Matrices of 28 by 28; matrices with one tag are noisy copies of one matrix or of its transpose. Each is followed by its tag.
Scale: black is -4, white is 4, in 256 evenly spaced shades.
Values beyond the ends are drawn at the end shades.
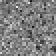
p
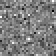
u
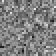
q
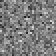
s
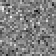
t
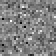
u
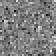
u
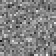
u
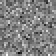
q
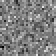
q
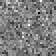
t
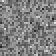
q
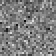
s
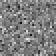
u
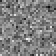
u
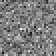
q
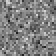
t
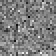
s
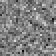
q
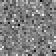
u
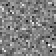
t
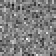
u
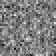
u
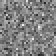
u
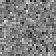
p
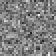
p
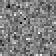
u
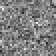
t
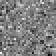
p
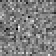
s
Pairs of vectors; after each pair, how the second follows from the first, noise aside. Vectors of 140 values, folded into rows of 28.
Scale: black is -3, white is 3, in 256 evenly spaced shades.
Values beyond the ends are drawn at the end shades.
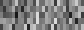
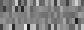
partly zeroed.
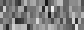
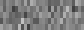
wrapped around, negated, shrunk.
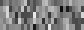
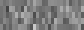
negated, shrunk.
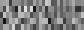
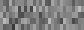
negated, shrunk.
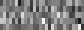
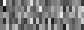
reversed.
